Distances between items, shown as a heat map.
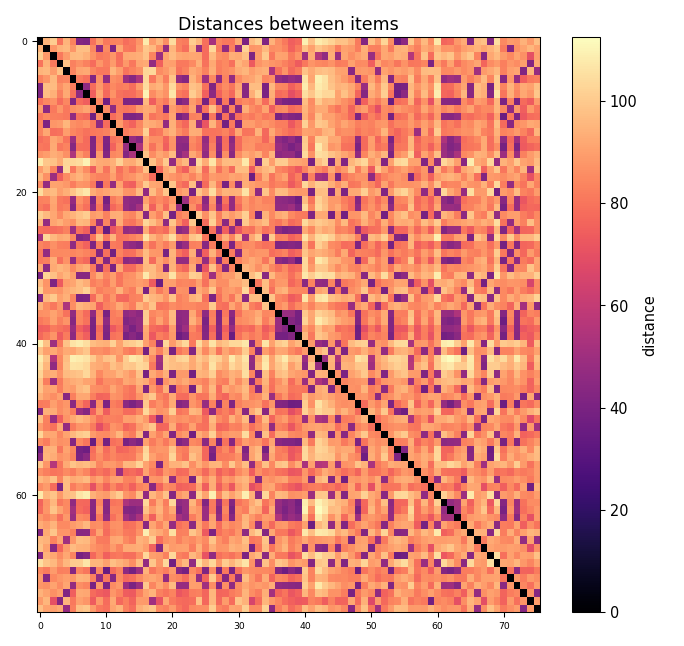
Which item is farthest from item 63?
42
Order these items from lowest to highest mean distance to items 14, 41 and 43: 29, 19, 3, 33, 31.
33, 29, 3, 19, 31
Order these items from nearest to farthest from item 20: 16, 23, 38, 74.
23, 16, 74, 38
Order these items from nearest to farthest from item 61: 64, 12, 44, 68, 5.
5, 68, 12, 64, 44
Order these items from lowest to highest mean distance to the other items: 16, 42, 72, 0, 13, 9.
13, 72, 9, 0, 16, 42
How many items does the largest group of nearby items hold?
22
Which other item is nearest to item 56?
18
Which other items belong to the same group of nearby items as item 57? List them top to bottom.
12
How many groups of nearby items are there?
8
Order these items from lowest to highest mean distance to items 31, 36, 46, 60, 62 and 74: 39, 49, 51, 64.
39, 64, 49, 51
